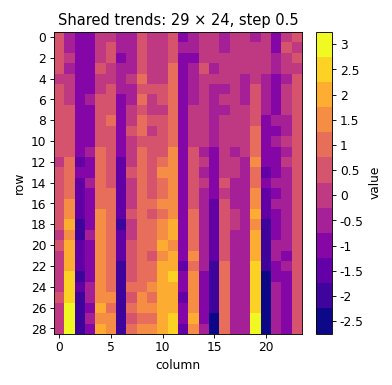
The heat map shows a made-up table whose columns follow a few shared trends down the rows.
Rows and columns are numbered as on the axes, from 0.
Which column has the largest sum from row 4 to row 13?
11
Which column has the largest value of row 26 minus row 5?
1
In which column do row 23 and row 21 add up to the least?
20
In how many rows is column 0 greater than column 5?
2
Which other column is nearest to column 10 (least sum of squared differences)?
4
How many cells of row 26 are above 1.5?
5
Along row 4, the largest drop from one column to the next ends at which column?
12
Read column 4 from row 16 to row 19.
1 1.5 1.5 1.5
